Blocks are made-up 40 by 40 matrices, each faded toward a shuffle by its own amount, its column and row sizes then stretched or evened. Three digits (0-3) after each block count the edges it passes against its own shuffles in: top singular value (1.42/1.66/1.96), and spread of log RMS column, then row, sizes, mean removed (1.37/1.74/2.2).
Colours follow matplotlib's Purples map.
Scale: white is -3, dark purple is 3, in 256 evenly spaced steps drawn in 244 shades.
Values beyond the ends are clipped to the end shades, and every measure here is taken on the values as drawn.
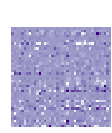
1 2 3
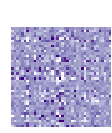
0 3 3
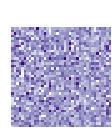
0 2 0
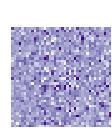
1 2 0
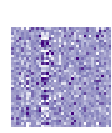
2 3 0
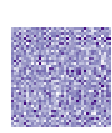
3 1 1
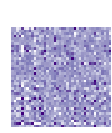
2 2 2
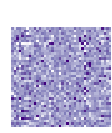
2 2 0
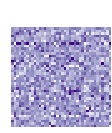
2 0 2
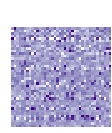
2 0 3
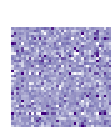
1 1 2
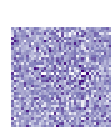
2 1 1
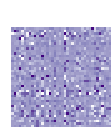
1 2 3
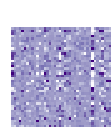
3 3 2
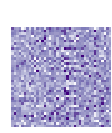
2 2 0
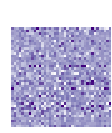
0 0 3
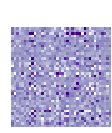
1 2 3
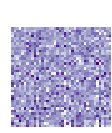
2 1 1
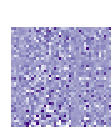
1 3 2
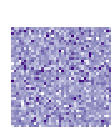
0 0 1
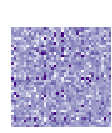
1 3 1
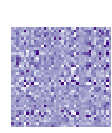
3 3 2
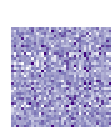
2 1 2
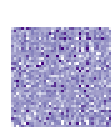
2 0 2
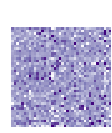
1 1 1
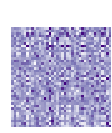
3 2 2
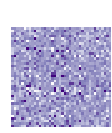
1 2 1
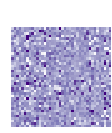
0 2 0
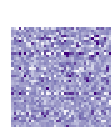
2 0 3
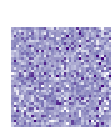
0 1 1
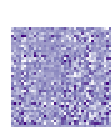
0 3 3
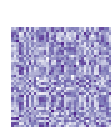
3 1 0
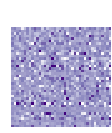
0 0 3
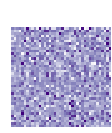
2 1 1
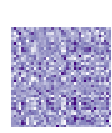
3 2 2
